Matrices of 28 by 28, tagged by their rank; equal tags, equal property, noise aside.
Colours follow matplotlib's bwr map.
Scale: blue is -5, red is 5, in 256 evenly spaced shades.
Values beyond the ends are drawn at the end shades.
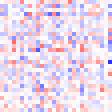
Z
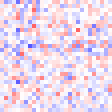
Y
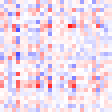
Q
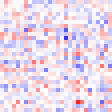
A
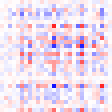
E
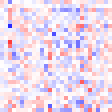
A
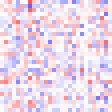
Y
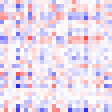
E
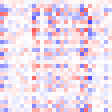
E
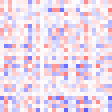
Q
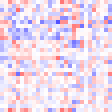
Z
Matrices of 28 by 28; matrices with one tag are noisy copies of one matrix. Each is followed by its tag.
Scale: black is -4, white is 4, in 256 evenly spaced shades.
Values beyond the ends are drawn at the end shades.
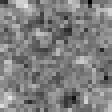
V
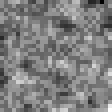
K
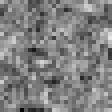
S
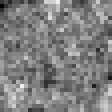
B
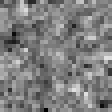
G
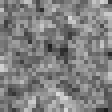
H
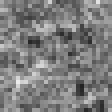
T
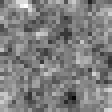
V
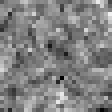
H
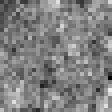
B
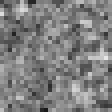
G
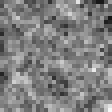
K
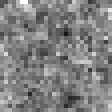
V
